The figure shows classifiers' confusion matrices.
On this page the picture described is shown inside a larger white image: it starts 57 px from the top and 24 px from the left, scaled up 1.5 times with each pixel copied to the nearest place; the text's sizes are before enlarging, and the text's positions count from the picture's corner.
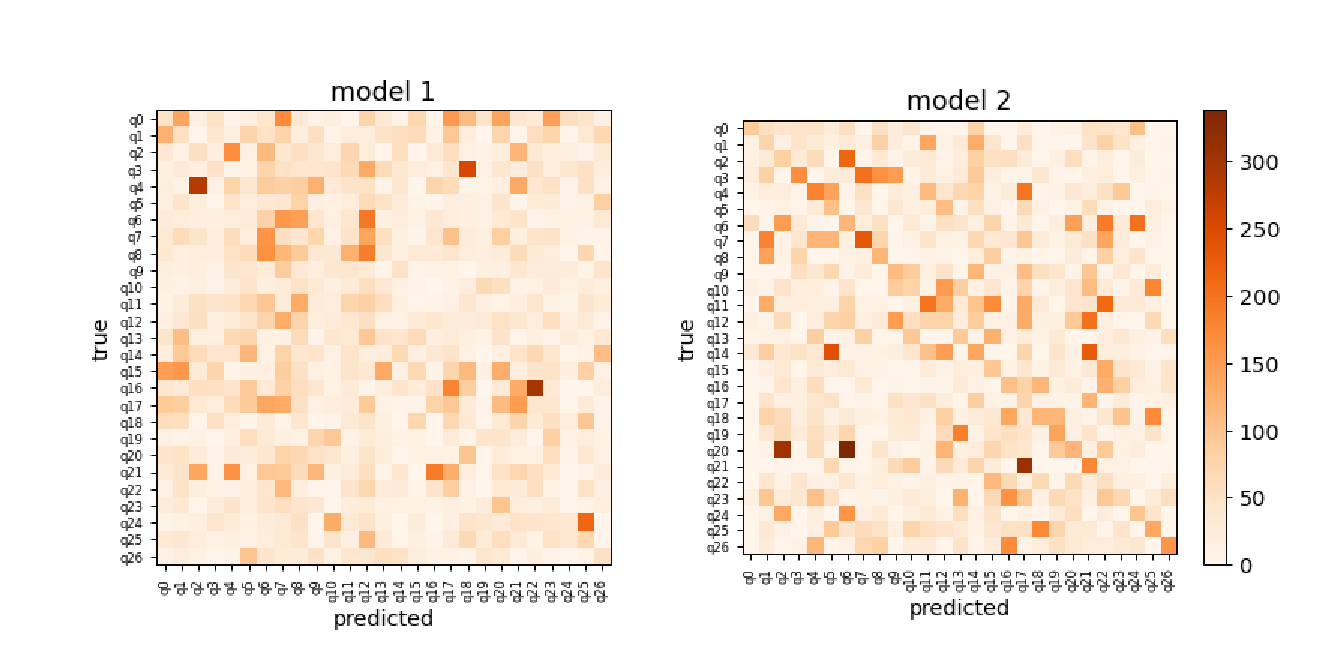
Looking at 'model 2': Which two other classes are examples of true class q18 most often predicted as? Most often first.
q25, q16
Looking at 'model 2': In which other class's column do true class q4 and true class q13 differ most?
q17
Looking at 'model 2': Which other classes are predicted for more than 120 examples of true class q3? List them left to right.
q7, q8, q9
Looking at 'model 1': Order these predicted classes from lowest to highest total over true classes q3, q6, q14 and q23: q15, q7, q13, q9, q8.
q15, q13, q9, q8, q7
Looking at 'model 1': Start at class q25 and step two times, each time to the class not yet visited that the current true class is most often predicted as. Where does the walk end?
q7
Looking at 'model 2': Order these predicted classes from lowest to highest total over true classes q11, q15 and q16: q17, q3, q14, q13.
q3, q13, q14, q17
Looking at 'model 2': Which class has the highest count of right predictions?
q7
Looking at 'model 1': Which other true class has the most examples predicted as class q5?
q14
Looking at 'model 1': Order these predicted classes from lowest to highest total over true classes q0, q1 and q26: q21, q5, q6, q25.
q21, q25, q6, q5
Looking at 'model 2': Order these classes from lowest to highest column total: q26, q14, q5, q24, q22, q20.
q26, q24, q20, q5, q14, q22
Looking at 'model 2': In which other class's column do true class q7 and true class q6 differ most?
q24
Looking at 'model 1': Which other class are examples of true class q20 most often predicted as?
q18
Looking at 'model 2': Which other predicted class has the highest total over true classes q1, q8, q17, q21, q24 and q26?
q14
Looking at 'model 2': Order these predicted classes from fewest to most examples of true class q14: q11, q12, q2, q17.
q2, q17, q11, q12
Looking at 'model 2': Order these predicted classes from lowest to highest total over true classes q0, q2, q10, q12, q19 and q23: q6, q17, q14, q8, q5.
q8, q5, q14, q17, q6
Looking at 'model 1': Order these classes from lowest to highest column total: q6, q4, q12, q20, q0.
q0, q4, q20, q6, q12
